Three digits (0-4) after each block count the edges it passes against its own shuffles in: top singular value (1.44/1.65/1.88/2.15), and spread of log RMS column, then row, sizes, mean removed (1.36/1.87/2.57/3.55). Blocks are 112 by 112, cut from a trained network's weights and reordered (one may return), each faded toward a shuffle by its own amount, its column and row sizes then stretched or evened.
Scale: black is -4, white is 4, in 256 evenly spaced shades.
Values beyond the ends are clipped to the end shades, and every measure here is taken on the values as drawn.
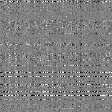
4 1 4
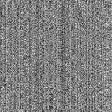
4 0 1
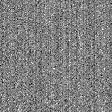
2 0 0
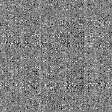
2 0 3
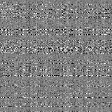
3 0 4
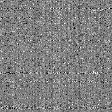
2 0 3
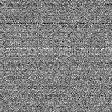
4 0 2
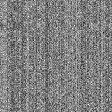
4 0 0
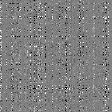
2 4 3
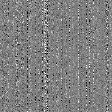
2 4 0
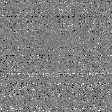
0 1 3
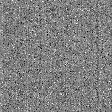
0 0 0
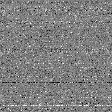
2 0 3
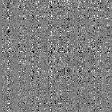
3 4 3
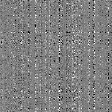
3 4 2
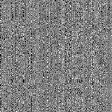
2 3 0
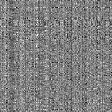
4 1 3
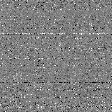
1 1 3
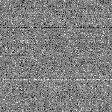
2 1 1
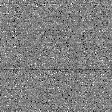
1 1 1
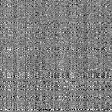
4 0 4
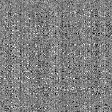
3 1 3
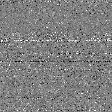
1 0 3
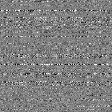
3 0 4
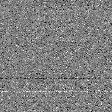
1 1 1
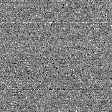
1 0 0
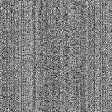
4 0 1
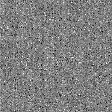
0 0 1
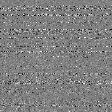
0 1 4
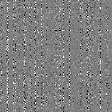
2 4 2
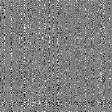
3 4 2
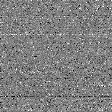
1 0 2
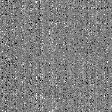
1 3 1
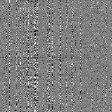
3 4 0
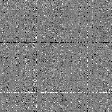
3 3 2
